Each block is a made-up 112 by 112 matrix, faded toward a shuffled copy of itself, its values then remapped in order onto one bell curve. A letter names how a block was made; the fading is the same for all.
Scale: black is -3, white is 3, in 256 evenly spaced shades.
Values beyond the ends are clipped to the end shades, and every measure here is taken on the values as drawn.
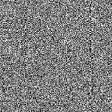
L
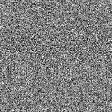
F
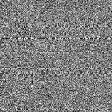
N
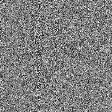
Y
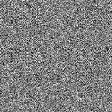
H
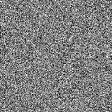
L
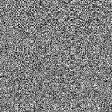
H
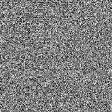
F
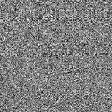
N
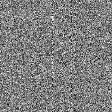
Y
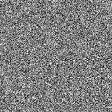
F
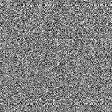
N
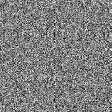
L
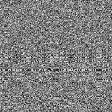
N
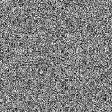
L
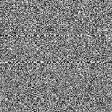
N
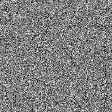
Y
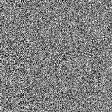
L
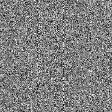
Y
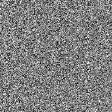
Y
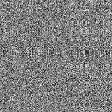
H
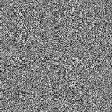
H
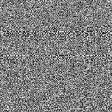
N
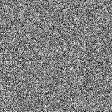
F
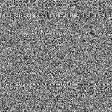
N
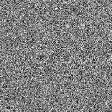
F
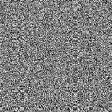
H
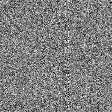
Y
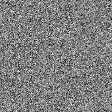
Y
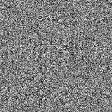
F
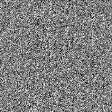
Y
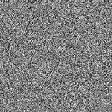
H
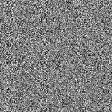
L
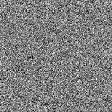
F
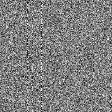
Y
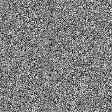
Y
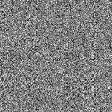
L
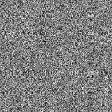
H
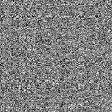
N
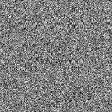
L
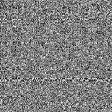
N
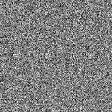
F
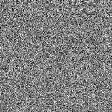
F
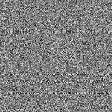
N
